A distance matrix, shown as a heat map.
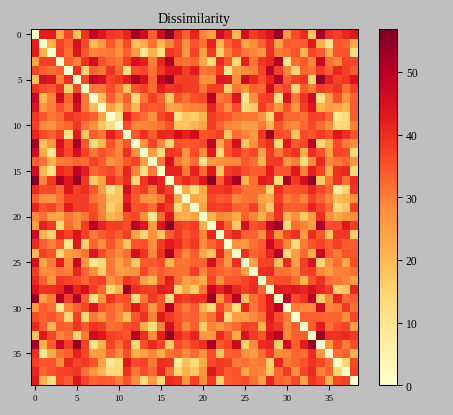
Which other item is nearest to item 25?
7
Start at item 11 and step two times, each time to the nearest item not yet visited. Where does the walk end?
23
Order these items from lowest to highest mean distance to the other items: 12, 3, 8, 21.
8, 12, 3, 21
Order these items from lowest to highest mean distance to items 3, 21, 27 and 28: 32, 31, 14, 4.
14, 32, 31, 4
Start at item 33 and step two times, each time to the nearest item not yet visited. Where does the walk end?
0
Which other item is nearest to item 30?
3
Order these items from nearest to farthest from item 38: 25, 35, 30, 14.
35, 14, 30, 25
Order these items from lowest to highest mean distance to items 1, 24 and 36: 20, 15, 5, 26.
20, 26, 15, 5
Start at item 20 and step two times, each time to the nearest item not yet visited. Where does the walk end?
32
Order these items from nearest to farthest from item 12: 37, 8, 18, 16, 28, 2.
16, 8, 2, 37, 18, 28
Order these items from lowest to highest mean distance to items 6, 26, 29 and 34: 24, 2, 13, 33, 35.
35, 2, 13, 24, 33
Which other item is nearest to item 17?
36
